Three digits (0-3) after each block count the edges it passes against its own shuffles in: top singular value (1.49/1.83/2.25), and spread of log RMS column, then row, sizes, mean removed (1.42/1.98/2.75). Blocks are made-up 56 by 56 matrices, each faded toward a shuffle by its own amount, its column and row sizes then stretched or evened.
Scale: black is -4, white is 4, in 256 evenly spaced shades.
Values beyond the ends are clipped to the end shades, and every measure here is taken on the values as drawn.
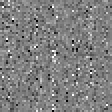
0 2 0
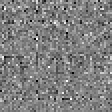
1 1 2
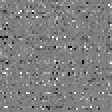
0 1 2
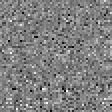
1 0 1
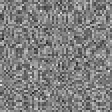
3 0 0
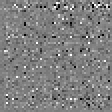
0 2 2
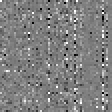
1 3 1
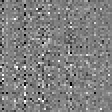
2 3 2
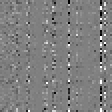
3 3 1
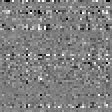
2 1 3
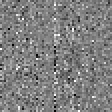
1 2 0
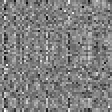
3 2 0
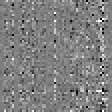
2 3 1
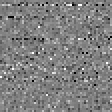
1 0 2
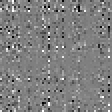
0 3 2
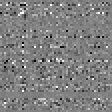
0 1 3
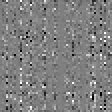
0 3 1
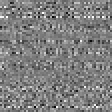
3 0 3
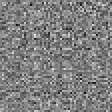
2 1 2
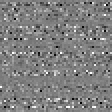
0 0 3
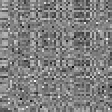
3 0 1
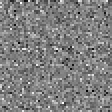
0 0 1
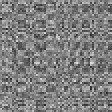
3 1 2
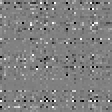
2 2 3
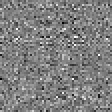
2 1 2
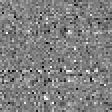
2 0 2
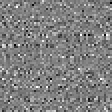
2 0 2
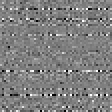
3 0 3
